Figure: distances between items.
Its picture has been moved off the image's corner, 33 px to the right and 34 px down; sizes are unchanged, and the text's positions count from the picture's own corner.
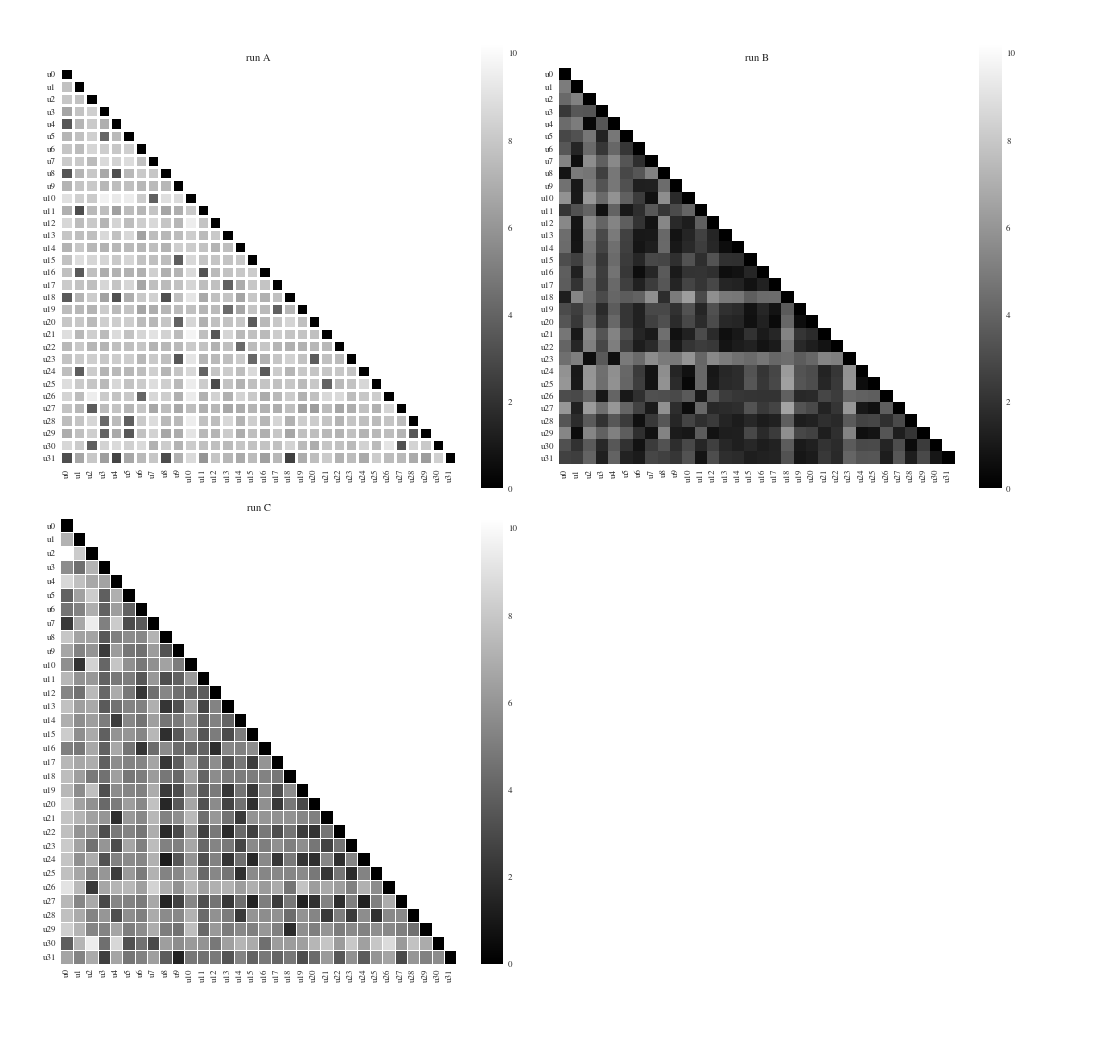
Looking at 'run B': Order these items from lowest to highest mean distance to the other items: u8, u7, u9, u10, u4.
u9, u7, u10, u8, u4
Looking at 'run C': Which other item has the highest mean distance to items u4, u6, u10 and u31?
u2
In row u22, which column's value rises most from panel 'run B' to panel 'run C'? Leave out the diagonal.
u7
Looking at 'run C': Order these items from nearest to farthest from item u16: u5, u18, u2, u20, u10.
u10, u5, u18, u20, u2
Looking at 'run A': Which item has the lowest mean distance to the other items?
u31
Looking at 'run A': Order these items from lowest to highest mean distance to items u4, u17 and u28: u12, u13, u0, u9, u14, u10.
u0, u13, u14, u9, u12, u10
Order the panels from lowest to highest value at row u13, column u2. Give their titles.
run B, run C, run A
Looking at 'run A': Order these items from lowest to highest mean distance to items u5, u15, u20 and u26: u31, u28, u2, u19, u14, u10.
u28, u31, u19, u14, u2, u10
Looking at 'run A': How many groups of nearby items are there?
10
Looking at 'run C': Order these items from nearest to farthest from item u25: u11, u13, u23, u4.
u23, u4, u11, u13
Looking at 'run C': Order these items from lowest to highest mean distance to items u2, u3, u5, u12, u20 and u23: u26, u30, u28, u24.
u24, u28, u26, u30
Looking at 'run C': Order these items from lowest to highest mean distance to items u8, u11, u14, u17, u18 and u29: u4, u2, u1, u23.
u23, u4, u2, u1
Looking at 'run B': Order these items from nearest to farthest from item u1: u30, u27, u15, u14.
u14, u27, u30, u15
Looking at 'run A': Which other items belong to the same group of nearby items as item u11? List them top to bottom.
u1, u16, u24
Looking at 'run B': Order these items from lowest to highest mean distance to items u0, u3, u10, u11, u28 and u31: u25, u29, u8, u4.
u8, u29, u25, u4
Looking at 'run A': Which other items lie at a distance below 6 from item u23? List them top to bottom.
u9, u15, u20
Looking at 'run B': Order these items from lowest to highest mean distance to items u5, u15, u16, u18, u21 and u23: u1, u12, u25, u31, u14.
u31, u14, u1, u12, u25
